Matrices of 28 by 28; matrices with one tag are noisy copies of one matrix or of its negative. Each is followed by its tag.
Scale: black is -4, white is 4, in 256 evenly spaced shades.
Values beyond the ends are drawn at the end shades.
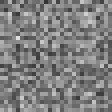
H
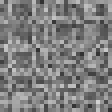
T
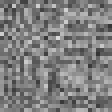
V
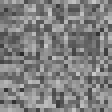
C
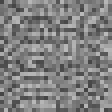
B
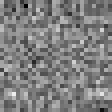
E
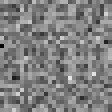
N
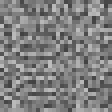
B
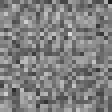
H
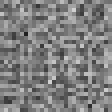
N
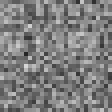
C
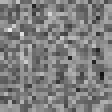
N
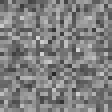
H
